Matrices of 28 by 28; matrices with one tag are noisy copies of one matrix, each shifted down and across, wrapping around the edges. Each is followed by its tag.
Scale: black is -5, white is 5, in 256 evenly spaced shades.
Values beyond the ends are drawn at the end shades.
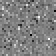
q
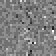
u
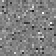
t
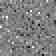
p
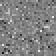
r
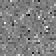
t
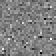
t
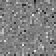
r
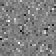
q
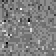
u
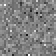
p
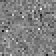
r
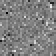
q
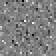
p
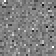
t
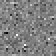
t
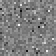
r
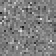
q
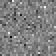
p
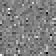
t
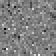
p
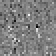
u
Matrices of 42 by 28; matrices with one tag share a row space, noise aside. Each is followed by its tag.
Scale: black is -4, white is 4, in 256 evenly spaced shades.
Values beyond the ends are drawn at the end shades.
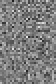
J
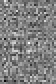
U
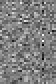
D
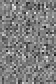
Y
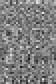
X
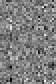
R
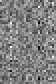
R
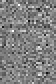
J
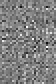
Y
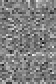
X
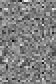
D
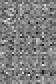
X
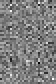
R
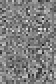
J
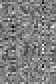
D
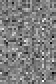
D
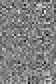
J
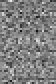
X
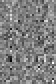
R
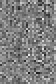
J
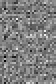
U
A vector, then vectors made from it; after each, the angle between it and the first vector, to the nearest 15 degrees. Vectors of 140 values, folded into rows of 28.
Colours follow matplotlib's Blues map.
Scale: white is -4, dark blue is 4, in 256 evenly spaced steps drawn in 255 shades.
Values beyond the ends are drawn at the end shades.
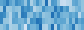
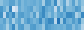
90 degrees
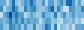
120 degrees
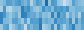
30 degrees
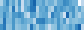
90 degrees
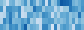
165 degrees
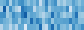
45 degrees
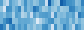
135 degrees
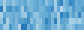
120 degrees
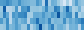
45 degrees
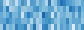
135 degrees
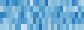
60 degrees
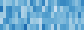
150 degrees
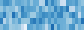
45 degrees
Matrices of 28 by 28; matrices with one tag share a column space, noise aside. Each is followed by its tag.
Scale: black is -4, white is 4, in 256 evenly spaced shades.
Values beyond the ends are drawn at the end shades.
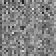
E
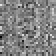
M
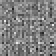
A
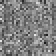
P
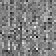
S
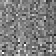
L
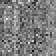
P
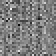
L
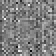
L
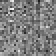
E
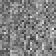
S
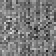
S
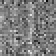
P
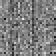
A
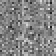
E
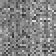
L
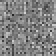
A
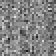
E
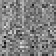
M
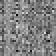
E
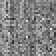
A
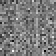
P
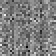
L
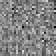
E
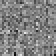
M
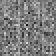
A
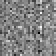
E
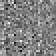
P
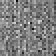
S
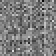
E
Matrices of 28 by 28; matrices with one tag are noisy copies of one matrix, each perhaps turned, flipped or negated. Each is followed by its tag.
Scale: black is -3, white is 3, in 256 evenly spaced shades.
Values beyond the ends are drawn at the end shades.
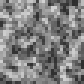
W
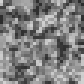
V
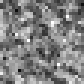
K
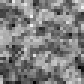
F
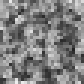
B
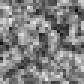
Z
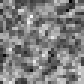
K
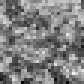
F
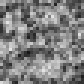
B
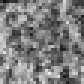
W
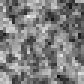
F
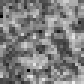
V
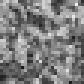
V
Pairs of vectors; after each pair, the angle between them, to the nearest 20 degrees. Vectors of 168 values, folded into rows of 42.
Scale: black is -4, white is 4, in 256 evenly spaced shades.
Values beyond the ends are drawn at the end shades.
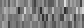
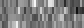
140 degrees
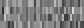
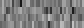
120 degrees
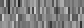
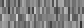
20 degrees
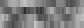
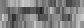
20 degrees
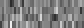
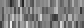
20 degrees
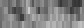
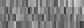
120 degrees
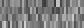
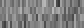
160 degrees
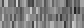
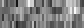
140 degrees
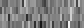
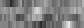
80 degrees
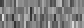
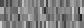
80 degrees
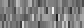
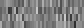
100 degrees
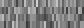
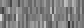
60 degrees
